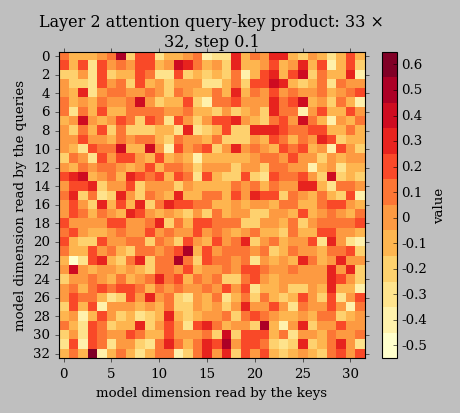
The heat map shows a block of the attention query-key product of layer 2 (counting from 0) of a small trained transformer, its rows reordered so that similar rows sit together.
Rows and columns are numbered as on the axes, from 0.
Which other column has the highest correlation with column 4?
8
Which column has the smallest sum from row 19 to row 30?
2
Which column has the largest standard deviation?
28
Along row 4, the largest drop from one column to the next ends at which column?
3
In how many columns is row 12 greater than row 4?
9
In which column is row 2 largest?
25
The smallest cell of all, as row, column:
22, 1
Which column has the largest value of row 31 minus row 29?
17
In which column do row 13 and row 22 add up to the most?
12
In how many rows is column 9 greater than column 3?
17
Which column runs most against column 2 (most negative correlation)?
21
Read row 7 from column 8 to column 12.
-0.2 0.2 0.1 -0.3 0.2
